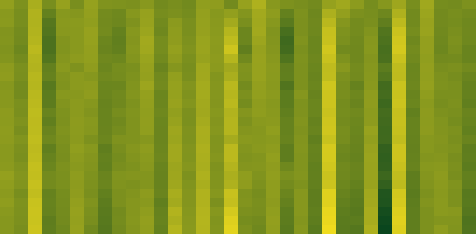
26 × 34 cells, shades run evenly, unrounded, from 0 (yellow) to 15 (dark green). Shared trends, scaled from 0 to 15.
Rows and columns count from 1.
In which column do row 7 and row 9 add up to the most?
28
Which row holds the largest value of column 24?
1
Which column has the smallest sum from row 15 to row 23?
24
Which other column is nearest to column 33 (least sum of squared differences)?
14
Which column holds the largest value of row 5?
21
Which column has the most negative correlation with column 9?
11
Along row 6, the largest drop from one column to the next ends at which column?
29
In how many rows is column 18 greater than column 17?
25
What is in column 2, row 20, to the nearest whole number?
7
